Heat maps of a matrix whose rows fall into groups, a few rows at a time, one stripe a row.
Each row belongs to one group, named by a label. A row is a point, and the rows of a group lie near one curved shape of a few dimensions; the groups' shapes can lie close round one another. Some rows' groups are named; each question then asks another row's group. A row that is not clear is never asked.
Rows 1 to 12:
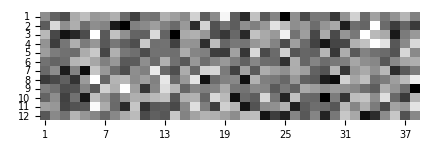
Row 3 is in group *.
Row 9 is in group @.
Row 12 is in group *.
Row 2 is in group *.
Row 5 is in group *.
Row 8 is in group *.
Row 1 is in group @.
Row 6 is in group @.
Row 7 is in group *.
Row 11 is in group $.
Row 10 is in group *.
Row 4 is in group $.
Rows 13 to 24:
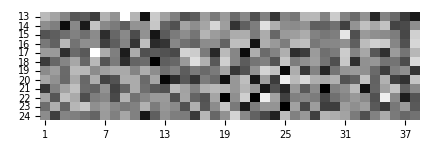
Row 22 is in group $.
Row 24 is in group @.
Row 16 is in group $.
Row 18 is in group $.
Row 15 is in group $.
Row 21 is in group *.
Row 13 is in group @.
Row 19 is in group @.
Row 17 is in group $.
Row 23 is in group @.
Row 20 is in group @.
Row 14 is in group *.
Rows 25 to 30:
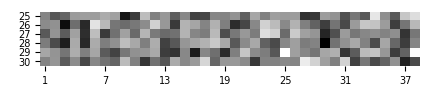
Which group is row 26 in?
*
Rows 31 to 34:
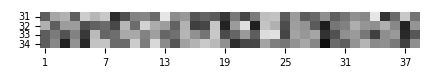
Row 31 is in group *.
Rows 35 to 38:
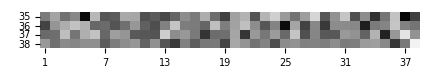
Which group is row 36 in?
*
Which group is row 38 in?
@
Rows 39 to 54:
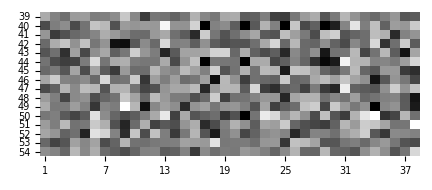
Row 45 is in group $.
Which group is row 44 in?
*
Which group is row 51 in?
$
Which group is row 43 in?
*
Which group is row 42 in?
*
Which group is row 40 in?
*
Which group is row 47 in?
*
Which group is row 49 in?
@
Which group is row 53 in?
$
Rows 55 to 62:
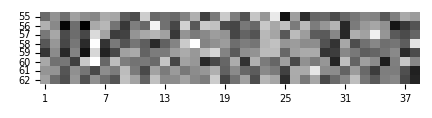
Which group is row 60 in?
*
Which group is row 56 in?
*
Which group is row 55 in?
@
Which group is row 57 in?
*
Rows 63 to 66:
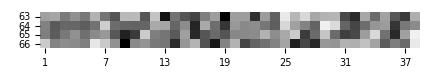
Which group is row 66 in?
$
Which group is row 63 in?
@
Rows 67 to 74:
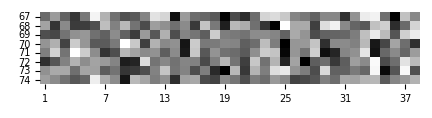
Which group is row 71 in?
@
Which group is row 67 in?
*
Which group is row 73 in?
*
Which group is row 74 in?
$
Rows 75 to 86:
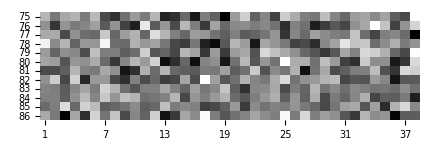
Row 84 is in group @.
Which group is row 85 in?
*
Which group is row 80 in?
@
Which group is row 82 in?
*
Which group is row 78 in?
$
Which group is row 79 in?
$
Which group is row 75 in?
@
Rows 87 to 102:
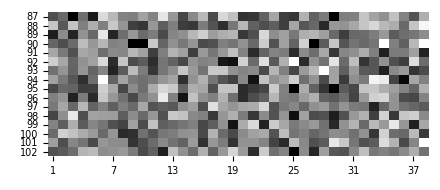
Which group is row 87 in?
*
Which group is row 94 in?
*
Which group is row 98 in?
*
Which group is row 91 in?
@
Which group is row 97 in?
*
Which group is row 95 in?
*
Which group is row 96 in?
*
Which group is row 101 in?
@
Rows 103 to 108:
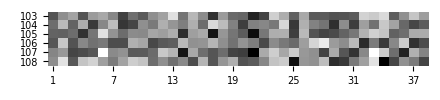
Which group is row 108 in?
@
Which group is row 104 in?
*
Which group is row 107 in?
*
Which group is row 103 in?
*
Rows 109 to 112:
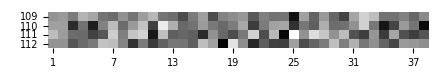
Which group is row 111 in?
@
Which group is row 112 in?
$
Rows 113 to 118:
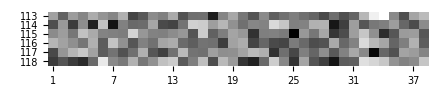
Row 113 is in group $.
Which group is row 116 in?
$
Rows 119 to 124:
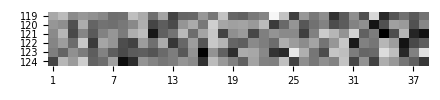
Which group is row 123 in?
@
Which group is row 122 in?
*
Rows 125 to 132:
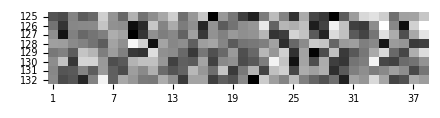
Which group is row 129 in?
@
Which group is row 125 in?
*
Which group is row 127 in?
@
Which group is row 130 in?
@
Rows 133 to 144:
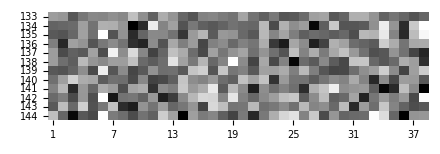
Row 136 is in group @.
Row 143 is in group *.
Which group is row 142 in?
$
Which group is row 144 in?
*
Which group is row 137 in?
@
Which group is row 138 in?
@
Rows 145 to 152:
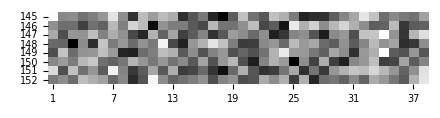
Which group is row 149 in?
*
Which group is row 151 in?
$
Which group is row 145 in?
$
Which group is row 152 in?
@
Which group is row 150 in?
@
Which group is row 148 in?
*
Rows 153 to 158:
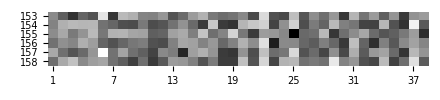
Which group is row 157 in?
*
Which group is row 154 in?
*
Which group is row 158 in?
*
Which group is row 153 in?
*
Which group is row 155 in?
@
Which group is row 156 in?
*
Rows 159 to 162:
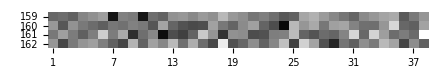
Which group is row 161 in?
$
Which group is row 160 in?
@
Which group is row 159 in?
$
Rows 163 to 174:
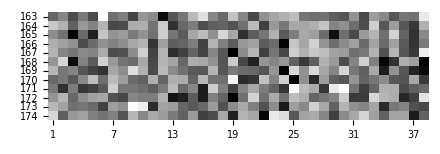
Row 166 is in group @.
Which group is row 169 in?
@
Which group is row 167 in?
@
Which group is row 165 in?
*
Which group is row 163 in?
$
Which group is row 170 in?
@
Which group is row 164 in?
@
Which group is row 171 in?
@
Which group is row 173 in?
@
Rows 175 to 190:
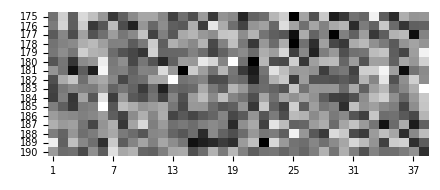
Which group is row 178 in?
@
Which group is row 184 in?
$
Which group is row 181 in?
*
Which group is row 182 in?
*
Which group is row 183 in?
$
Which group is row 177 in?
*
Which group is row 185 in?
*
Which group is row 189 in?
$
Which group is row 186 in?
@
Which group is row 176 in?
*
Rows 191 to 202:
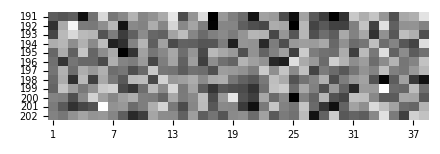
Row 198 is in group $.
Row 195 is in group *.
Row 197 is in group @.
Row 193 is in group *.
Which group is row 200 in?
@
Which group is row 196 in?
@
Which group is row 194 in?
@
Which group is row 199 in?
*
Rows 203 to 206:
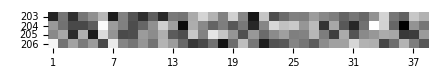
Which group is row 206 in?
$
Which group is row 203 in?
$
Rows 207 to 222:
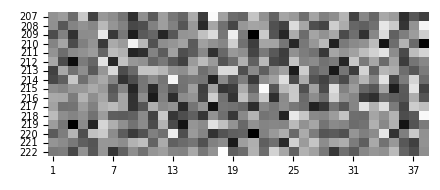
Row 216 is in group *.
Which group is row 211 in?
$
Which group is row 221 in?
@
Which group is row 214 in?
*
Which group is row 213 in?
*
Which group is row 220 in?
*
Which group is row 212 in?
*
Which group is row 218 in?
@
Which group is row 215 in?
*
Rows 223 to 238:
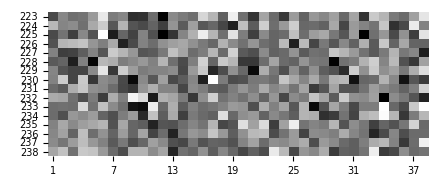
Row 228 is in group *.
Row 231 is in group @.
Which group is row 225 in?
$
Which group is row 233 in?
@
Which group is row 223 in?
$
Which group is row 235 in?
*
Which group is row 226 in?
*
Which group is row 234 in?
$
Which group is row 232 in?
@
